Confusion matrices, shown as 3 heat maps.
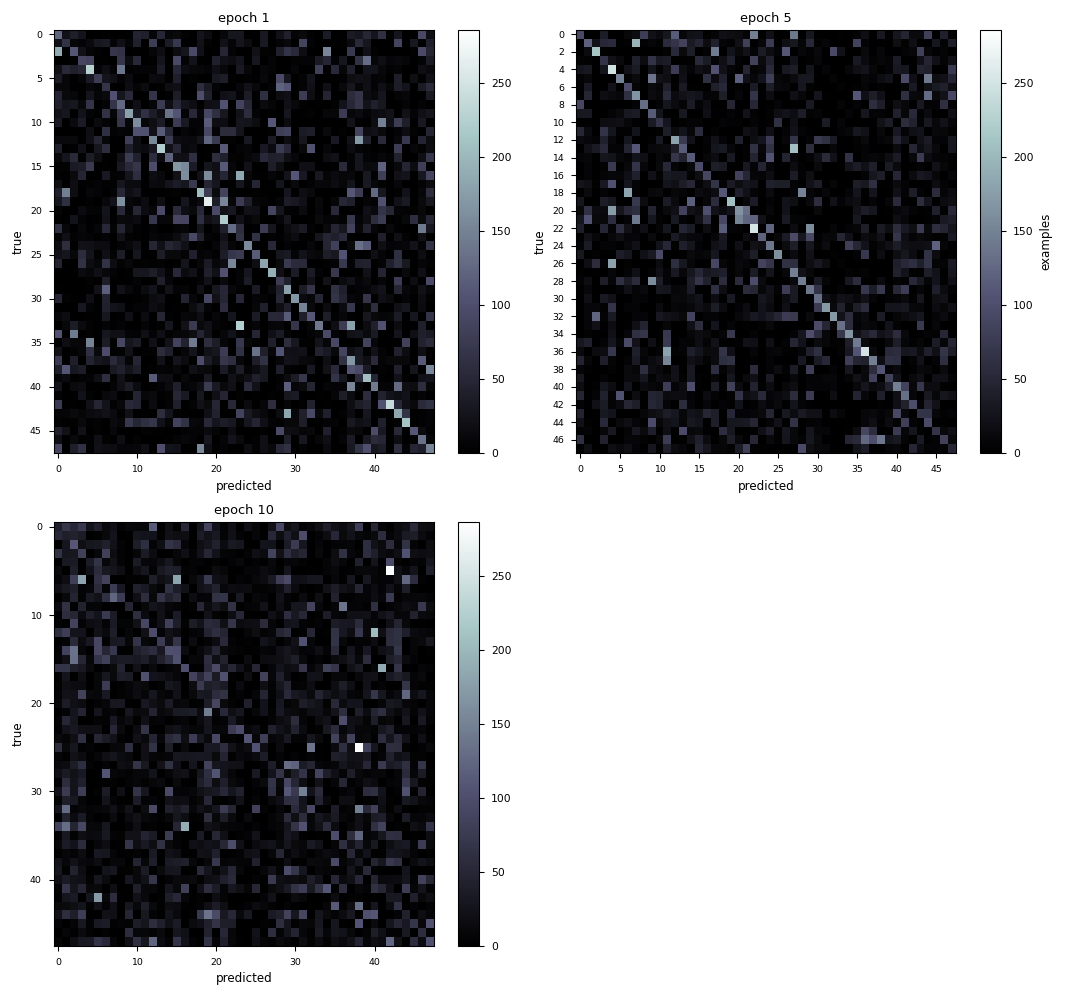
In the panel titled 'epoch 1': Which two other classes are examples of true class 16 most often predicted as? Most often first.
23, 19
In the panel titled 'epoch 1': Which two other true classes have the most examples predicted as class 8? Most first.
19, 4
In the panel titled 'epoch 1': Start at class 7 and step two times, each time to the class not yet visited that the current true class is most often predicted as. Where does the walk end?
1
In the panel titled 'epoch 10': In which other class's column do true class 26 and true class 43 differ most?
38
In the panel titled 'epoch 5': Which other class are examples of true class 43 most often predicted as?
40
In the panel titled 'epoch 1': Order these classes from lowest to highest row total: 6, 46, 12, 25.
46, 6, 25, 12
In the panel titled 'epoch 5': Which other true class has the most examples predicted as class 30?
33
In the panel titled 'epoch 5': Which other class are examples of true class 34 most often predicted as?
29
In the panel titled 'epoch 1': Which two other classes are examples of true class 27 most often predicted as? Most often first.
21, 35
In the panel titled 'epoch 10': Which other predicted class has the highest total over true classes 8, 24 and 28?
20
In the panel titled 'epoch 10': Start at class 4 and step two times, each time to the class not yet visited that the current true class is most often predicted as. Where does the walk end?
5
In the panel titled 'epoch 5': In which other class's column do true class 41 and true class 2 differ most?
17
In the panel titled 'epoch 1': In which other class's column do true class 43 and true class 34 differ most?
29
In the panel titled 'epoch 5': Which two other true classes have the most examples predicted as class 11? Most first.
36, 37
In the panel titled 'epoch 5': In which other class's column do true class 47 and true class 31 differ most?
28
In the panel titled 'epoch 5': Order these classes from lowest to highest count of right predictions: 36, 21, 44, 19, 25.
44, 21, 25, 19, 36
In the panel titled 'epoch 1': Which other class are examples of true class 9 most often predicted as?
14
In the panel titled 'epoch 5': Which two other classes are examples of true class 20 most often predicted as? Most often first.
4, 21
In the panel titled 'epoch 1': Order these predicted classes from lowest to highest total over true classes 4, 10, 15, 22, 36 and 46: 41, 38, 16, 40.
38, 40, 16, 41
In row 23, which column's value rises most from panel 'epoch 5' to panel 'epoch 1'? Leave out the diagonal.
17
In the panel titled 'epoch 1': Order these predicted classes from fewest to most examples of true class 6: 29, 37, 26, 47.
26, 37, 47, 29
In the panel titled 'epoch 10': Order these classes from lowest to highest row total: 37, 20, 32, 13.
37, 20, 13, 32
